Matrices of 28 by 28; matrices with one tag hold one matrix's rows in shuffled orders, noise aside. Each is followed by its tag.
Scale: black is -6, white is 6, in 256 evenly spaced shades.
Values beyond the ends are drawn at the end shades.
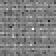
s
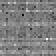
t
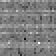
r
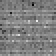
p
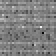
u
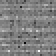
r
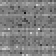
r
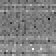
s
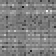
t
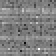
r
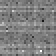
u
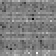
p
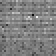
p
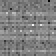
s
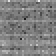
r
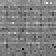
t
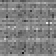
t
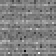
r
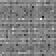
u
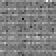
t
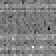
s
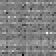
t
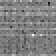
s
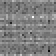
s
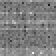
s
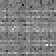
t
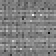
s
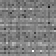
s
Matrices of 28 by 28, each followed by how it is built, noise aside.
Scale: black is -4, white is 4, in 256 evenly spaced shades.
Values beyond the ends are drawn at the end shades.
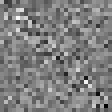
banded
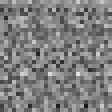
repeating columns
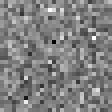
uneven columns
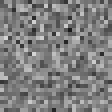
repeating columns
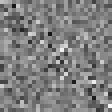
banded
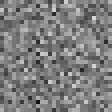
repeating rows
